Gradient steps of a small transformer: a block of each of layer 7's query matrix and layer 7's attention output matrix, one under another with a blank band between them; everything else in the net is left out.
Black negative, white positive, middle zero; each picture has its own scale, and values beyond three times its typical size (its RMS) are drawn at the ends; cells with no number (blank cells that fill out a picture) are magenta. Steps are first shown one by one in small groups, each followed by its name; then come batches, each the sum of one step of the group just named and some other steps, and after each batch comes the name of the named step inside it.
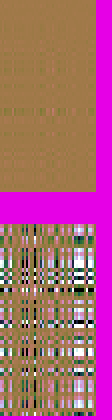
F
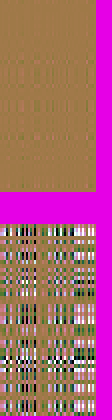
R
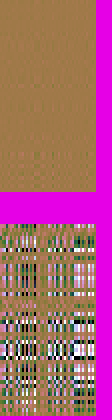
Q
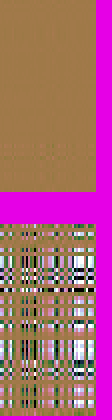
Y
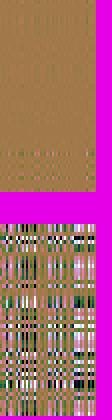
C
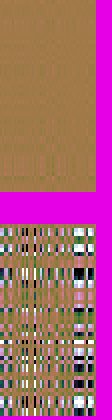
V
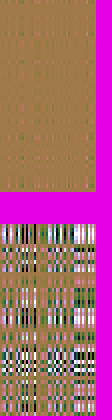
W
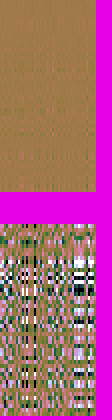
F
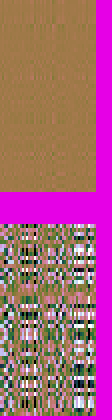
V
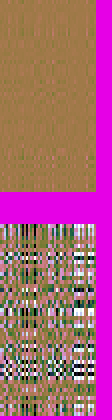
W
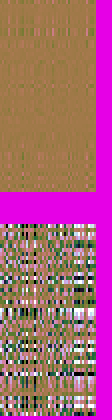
F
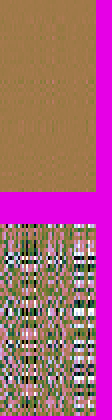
Y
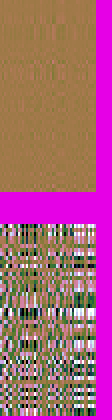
R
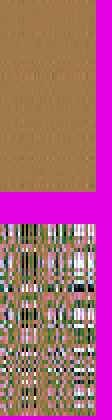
W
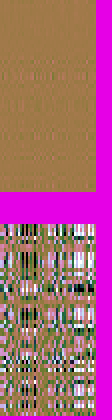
R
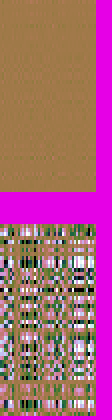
Y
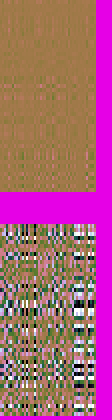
C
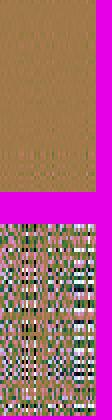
Q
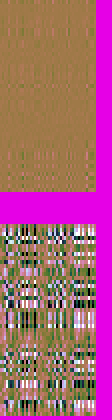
C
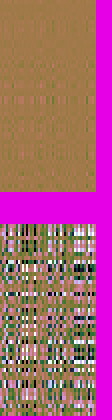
R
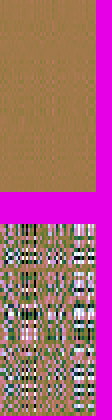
F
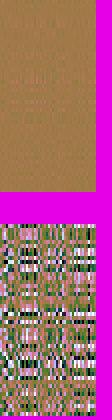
Q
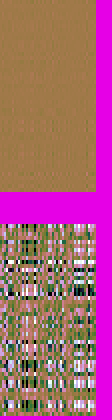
F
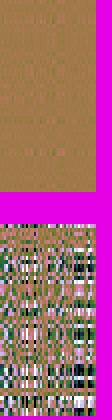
V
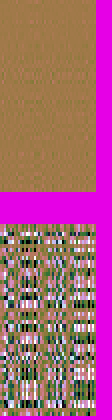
Q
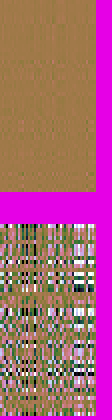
F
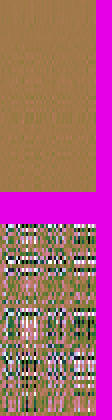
Q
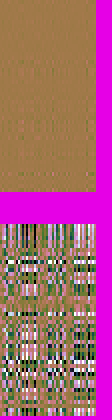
W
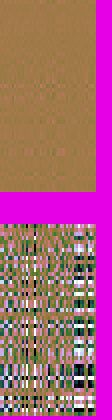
V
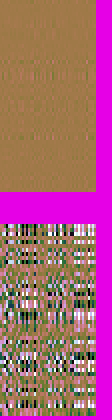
R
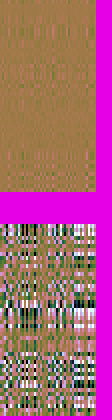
C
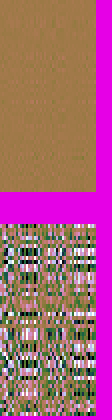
Q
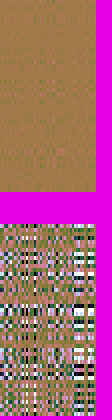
C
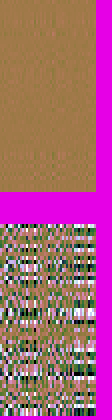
Q
